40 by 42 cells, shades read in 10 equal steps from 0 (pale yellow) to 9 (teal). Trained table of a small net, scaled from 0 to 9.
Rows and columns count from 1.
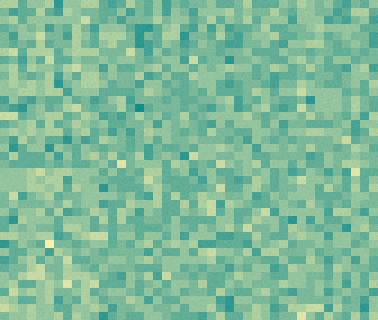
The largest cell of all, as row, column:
14, 16
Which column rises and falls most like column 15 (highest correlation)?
11
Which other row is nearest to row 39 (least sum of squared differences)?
30
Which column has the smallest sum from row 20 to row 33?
6
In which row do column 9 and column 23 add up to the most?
31
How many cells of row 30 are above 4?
16
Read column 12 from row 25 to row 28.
4 7 4 3
